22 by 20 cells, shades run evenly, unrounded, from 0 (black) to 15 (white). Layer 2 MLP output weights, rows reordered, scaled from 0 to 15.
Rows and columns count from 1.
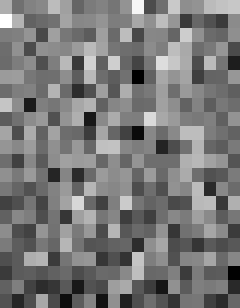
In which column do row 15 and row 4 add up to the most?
7
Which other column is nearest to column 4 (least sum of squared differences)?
13
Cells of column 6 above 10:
2
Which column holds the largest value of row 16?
8
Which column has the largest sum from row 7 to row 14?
17
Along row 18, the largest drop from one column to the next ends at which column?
15
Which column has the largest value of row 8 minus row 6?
12
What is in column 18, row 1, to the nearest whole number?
11
